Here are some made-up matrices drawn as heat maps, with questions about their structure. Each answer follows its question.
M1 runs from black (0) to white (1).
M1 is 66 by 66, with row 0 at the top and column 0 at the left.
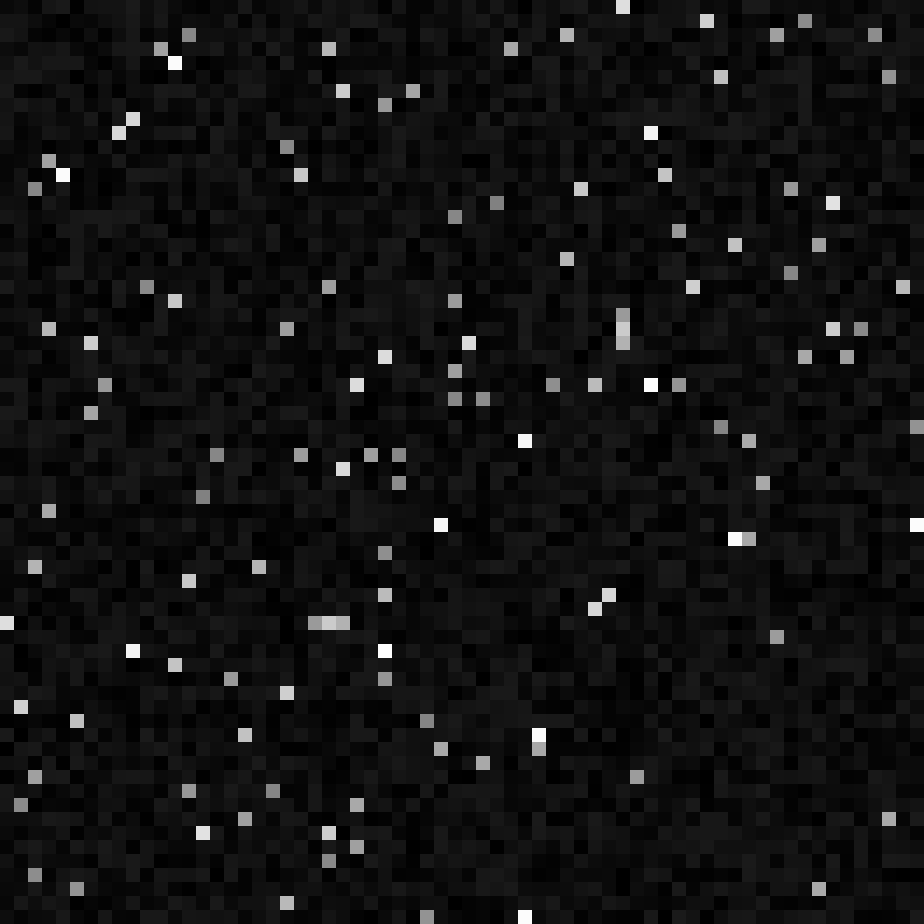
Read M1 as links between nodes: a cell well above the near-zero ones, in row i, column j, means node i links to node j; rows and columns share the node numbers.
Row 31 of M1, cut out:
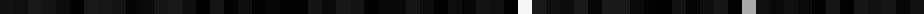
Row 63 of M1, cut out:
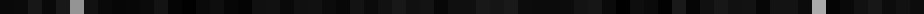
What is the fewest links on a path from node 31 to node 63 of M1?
6
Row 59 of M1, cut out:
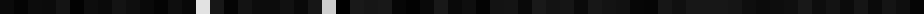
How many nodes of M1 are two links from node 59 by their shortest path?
5
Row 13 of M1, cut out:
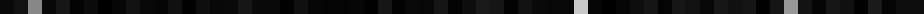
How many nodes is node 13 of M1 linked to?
3
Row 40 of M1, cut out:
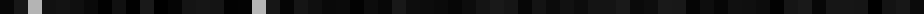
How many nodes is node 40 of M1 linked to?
2
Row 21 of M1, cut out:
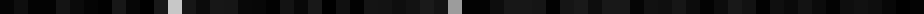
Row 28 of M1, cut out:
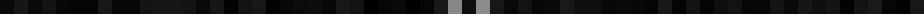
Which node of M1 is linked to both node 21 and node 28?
node 32
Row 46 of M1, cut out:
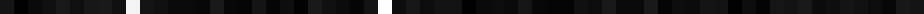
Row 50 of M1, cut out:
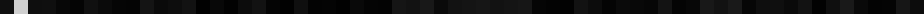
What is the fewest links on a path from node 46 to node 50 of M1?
5
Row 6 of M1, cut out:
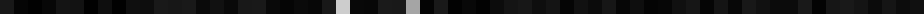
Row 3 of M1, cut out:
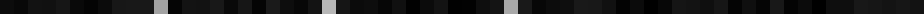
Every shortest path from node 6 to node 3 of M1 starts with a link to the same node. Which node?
node 24
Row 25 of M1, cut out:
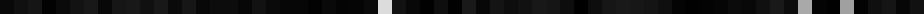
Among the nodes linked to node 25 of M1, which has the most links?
node 27
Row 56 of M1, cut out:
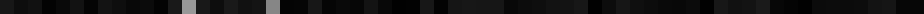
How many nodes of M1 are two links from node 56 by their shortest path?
2
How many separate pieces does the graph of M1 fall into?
5
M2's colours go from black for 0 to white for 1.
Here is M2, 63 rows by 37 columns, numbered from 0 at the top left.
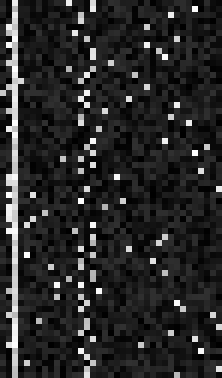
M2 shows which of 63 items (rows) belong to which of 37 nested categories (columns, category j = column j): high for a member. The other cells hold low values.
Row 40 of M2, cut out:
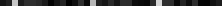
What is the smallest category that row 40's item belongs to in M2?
26
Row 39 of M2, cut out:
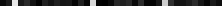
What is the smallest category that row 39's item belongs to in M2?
27
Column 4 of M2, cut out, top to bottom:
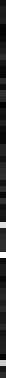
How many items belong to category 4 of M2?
3
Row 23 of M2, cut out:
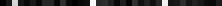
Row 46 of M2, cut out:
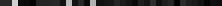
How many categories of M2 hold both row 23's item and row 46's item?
2
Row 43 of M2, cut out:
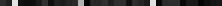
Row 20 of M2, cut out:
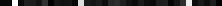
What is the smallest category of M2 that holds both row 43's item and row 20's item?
13
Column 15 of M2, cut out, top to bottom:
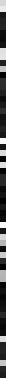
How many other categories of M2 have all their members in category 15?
5
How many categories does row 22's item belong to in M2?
1
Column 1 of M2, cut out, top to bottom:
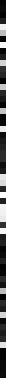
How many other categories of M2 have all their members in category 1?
10
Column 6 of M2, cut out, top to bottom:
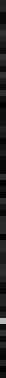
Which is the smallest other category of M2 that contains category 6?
14
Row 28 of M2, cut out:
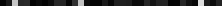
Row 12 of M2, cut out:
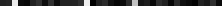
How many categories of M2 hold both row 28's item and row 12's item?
1
